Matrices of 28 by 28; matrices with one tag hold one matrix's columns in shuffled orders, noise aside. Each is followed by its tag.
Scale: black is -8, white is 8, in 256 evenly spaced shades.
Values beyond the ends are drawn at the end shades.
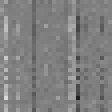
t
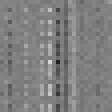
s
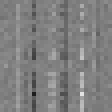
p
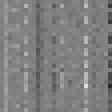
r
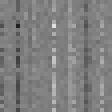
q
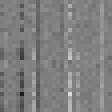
p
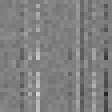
p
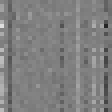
q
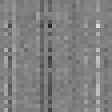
q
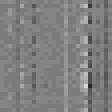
r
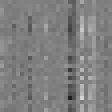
t
